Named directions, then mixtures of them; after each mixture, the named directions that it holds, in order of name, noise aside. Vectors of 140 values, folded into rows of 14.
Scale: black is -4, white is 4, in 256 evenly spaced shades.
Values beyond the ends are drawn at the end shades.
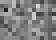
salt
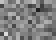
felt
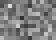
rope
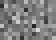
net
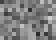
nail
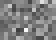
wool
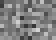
net, rope.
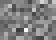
wool.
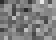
felt, net, wool.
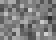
nail.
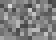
rope, salt.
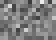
rope, wool.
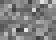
wool.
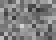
felt, nail.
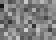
felt, net, wool.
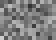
felt, nail, rope.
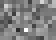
net, wool.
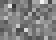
rope, wool.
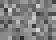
nail, net, salt.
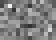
rope.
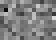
salt.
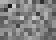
rope, salt, wool.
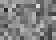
felt, nail, salt.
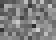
net, rope.
